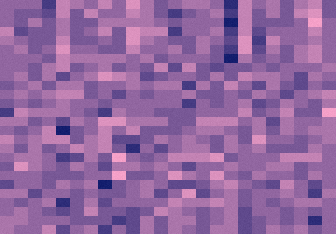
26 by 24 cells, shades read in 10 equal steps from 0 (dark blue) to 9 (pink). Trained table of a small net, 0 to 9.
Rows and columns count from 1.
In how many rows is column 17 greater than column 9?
10
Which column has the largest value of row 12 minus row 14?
5
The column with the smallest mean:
17
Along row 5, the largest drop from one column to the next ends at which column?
19
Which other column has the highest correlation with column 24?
4
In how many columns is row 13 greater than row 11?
9
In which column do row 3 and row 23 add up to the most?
23
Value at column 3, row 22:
3
